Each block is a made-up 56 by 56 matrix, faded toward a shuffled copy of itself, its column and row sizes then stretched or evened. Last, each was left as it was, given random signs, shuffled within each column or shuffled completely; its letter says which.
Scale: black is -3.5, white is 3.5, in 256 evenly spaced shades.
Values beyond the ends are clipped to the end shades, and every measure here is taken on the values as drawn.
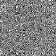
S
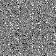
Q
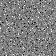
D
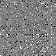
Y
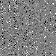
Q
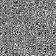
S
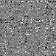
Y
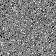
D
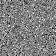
D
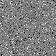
D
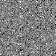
Q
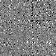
Y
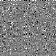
S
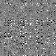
S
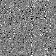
Q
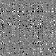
S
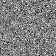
D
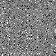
Q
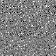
Y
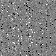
Q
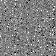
Q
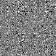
Y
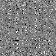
Y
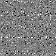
Y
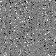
Q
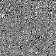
Y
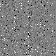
Q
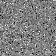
D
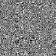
S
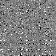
Y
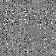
Y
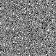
Q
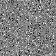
Q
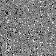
Q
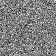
D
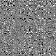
S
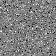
D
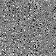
Q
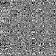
S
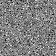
D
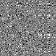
S
